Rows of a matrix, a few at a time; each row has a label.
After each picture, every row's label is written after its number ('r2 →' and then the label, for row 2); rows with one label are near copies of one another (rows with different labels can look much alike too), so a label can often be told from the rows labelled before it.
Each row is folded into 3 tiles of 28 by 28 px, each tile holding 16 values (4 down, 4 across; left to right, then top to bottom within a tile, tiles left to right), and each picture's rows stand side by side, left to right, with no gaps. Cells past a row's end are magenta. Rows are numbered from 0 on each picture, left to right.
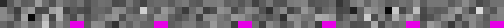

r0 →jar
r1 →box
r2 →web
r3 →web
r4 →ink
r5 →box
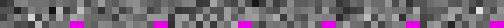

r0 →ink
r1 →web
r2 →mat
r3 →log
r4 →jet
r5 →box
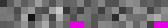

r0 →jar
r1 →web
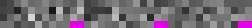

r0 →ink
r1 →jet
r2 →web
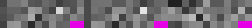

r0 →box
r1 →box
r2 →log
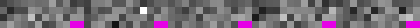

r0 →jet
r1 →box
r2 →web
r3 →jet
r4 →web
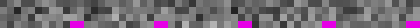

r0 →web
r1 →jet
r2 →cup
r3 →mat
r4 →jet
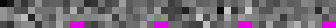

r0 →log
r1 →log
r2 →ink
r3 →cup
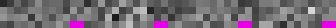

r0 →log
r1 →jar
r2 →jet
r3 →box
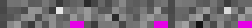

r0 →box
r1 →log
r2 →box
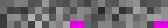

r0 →mat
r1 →web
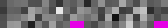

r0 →box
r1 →jar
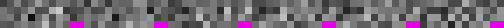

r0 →jar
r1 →cup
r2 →ink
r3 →jet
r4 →jet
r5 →mat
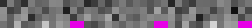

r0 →cup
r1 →log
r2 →cup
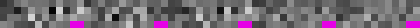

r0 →ink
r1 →jar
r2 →ink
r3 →log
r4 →jet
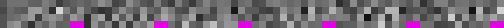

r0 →box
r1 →mat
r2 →cup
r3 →ink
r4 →jar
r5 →ink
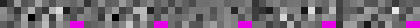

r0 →jar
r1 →jar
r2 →cup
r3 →ink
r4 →box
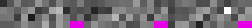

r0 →jar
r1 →jet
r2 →box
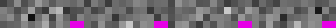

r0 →jar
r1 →cup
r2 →box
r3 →cup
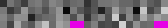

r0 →cup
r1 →ink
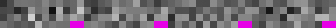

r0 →ink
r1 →jet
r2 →mat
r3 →web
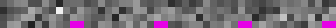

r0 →box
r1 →web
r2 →log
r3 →jet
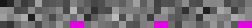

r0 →log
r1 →jet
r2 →web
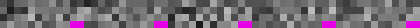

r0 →jet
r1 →log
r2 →mat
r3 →ink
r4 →jet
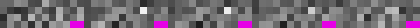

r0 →mat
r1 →box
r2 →box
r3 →box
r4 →jar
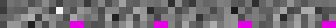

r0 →box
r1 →jar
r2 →cup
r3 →jar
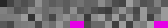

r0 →log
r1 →mat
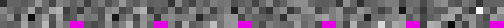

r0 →jar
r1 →jar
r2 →cup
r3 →web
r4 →cup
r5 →box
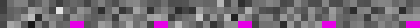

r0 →box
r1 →web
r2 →jet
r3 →mat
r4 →web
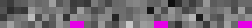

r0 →jet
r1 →cup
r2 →log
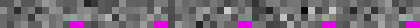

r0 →web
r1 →log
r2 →box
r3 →ink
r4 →web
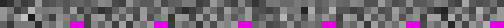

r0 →log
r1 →mat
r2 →mat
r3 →ink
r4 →mat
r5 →mat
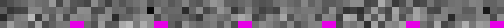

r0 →jet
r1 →cup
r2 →web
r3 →jet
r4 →mat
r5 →cup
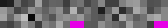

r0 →log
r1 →web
